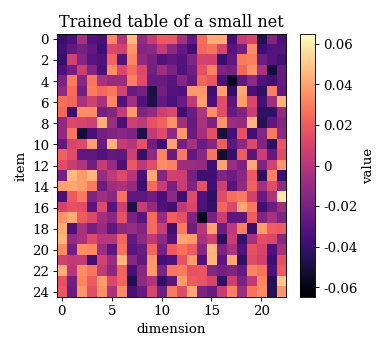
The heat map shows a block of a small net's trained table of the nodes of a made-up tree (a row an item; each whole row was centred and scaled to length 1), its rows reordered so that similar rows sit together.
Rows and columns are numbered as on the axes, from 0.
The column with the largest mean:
19
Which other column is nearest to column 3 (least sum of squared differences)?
2
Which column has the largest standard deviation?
15
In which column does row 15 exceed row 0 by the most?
22
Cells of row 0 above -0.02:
15
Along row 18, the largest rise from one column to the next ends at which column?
20
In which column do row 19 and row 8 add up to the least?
18
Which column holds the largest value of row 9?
12
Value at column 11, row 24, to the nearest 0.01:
0.03
